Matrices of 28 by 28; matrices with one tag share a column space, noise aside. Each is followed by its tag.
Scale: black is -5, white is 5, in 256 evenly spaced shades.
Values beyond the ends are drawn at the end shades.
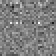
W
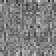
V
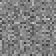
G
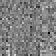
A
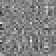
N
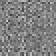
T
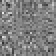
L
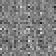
N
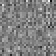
V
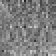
V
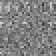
W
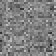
T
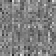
V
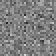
G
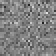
W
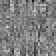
V
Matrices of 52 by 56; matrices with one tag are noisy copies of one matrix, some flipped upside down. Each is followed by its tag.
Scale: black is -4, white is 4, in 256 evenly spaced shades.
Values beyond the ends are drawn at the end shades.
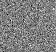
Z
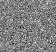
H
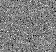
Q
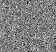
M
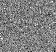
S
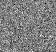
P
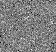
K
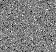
Z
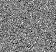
H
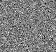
P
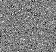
K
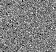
Z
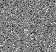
Z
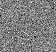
K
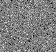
Q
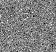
Q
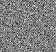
Z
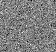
S
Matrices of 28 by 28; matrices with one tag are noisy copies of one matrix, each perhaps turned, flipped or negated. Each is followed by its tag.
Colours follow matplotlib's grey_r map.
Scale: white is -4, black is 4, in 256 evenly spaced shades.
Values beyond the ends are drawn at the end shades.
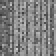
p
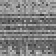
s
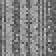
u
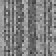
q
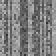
q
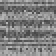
u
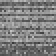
p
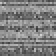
u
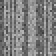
q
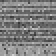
p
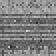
s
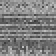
s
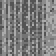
p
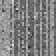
p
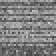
p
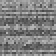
u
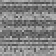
u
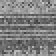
s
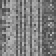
s
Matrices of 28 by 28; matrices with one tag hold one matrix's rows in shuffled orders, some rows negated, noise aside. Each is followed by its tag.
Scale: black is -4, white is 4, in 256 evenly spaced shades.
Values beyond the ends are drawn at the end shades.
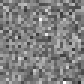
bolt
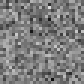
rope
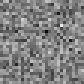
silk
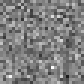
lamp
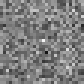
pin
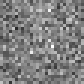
rope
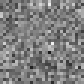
rope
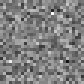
lamp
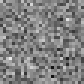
lamp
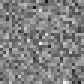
bolt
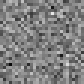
lamp
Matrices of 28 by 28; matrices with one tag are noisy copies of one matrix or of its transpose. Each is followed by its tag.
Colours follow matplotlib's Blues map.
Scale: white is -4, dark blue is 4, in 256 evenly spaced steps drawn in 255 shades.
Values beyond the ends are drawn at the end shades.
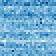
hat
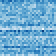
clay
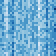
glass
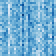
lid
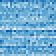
clay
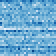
clay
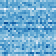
lid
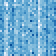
glass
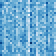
clay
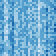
glass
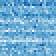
hat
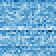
clay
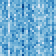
lid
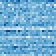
clay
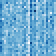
clay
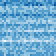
hat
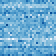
glass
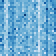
glass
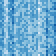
glass
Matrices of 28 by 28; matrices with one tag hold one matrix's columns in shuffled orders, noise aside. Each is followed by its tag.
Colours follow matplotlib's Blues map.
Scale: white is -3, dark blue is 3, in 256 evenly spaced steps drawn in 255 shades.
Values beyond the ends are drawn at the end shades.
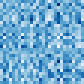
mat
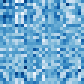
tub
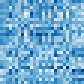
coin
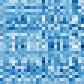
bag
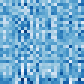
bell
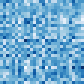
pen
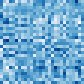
pen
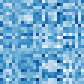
mat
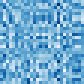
mat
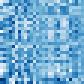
bell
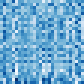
bell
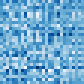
coin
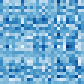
bag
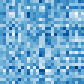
coin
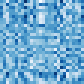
tub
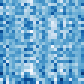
bell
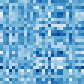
coin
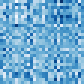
tub
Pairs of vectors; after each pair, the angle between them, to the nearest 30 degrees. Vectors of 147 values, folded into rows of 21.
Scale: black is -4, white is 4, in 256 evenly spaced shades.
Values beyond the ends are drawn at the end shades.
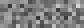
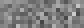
30 degrees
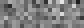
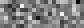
60 degrees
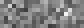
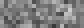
60 degrees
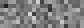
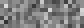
120 degrees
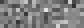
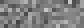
30 degrees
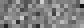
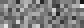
150 degrees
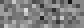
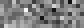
30 degrees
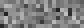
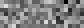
60 degrees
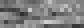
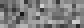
60 degrees
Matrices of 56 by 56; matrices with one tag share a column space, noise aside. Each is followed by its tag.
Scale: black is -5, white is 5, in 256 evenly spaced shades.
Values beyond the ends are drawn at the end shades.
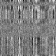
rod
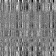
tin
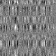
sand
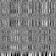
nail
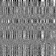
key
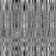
tin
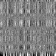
nail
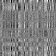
tin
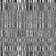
tin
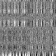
nail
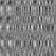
sand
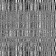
tin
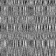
sand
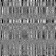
key
